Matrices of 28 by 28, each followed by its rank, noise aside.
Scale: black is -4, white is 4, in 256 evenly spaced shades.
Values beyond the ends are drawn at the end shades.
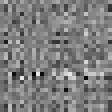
three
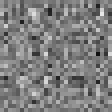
four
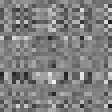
two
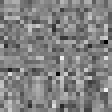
six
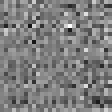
four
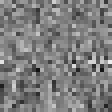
four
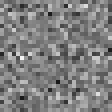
six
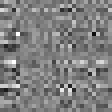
three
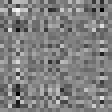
three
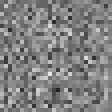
six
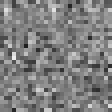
six
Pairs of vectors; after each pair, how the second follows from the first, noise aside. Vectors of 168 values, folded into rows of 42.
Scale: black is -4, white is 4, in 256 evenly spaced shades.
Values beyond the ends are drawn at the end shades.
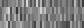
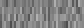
wrapped around, negated, shrunk.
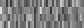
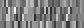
shuffled.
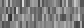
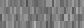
wrapped around, negated, shrunk.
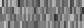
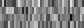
negated.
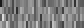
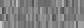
wrapped around, negated, shrunk.
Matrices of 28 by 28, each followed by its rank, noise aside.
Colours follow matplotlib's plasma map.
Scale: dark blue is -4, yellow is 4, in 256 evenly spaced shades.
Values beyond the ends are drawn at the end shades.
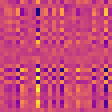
one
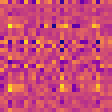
three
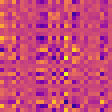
two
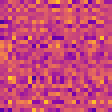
four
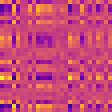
one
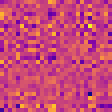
four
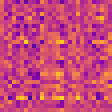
four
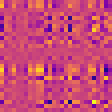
two
